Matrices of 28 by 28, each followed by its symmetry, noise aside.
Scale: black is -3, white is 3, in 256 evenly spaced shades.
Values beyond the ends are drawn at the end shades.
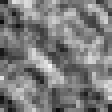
symmetric across the other diagonal.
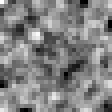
symmetric.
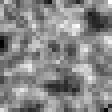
no symmetry.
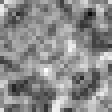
symmetric.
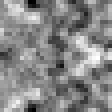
mirrored top to bottom.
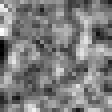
no symmetry.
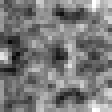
mirrored top to bottom.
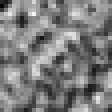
symmetric.
